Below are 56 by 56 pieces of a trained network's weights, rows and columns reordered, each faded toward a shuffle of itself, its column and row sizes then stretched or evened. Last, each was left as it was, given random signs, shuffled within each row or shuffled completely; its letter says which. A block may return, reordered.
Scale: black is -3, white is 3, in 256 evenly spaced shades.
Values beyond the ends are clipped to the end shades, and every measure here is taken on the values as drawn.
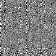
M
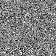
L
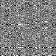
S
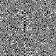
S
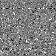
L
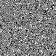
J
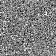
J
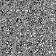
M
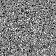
J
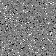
J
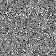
L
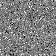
J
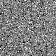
J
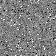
J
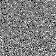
L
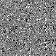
M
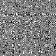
S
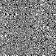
M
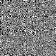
M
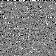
L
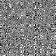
S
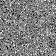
J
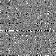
S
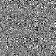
S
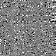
S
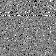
L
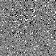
S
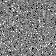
J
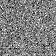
J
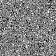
J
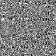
S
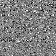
L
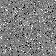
J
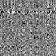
S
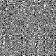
S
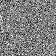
J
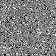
L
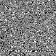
L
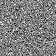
J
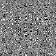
M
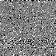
M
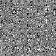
S
